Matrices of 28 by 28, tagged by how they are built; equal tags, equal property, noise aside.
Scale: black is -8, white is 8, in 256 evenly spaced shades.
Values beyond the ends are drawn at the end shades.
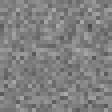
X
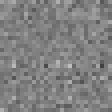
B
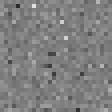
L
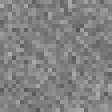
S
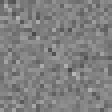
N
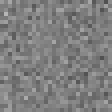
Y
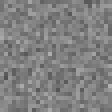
X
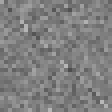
N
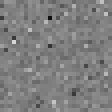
L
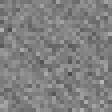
S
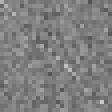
N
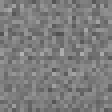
X
